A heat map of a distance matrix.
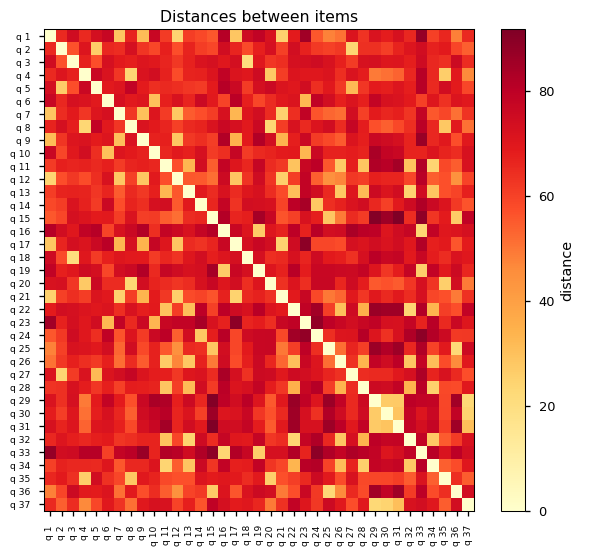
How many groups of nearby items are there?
10
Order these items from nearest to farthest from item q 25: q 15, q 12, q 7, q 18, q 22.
q 15, q 12, q 7, q 22, q 18
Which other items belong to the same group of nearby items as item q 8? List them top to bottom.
q 4, q 20, q 35
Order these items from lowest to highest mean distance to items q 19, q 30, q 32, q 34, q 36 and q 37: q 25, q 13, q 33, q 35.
q 13, q 35, q 25, q 33
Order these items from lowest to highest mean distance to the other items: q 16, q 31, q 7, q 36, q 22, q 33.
q 7, q 36, q 22, q 31, q 16, q 33
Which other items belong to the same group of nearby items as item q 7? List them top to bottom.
q 1, q 9, q 12, q 17, q 21
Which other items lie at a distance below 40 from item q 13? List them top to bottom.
q 11, q 22, q 26, q 28, q 32, q 34
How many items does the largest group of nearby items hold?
7
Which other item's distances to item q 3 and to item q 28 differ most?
q 18
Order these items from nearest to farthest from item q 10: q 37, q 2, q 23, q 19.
q 23, q 2, q 19, q 37
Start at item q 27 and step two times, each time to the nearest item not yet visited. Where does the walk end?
q 5
